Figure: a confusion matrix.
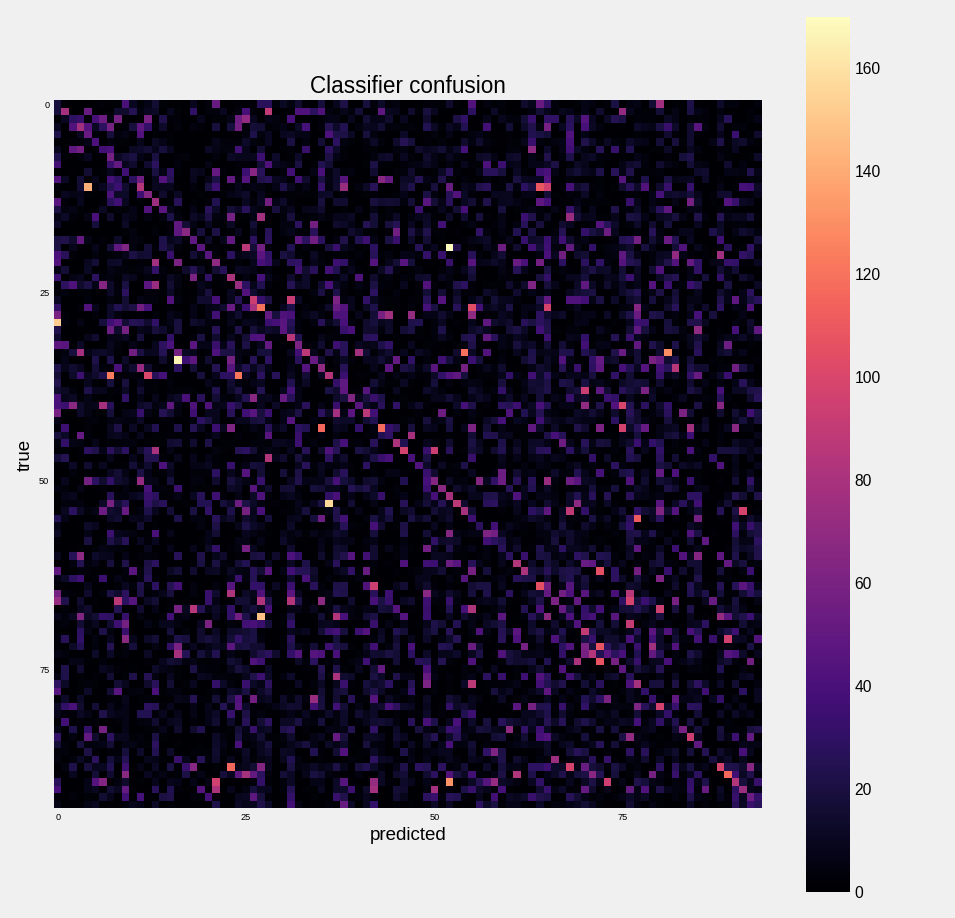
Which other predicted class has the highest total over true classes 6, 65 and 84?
76
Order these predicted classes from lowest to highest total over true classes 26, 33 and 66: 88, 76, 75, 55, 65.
55, 88, 65, 75, 76
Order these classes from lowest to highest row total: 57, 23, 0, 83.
0, 57, 23, 83
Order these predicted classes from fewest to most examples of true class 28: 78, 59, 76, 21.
78, 59, 76, 21
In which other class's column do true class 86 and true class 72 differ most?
79
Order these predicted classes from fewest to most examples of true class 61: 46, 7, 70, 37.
7, 37, 46, 70
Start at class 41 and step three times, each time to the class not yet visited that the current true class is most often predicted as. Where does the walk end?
70
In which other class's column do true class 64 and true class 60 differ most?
42
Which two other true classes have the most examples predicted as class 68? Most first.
88, 54
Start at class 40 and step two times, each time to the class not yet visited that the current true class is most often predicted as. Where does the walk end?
43
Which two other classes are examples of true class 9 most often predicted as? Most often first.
26, 21
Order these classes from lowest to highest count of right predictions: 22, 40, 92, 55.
22, 55, 40, 92
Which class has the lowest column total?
87
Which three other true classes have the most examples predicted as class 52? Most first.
19, 90, 57
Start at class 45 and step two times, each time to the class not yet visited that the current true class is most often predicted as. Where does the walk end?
80
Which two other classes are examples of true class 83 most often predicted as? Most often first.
60, 6
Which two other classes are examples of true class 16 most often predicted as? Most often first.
34, 72
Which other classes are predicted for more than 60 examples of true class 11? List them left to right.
4, 38, 64, 65
